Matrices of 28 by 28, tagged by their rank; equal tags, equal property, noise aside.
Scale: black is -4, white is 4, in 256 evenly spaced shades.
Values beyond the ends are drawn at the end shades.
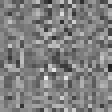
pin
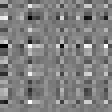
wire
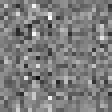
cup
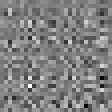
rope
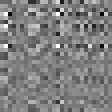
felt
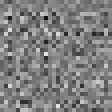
cup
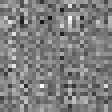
pin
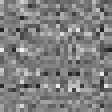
pin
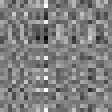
felt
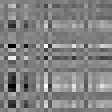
wire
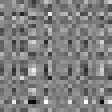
felt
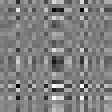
wire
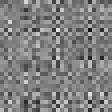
felt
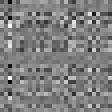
felt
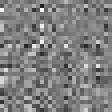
rope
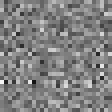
cup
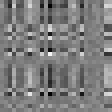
wire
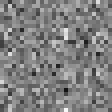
cup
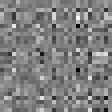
felt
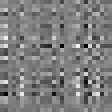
felt
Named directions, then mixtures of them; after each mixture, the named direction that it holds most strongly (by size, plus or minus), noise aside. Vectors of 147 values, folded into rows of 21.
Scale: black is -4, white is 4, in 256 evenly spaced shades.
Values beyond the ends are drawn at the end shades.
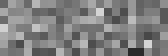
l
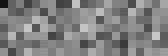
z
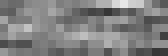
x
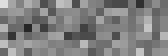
z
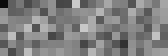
z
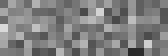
l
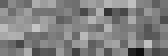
l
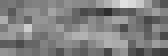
x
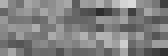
x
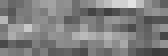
x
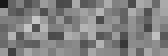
z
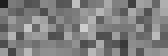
z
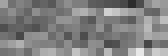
x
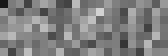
z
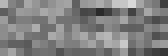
x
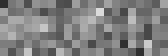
l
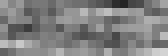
x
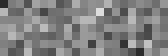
l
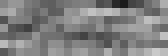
x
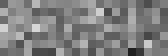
l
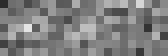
z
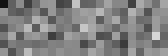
z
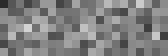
z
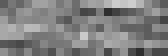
x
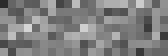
z
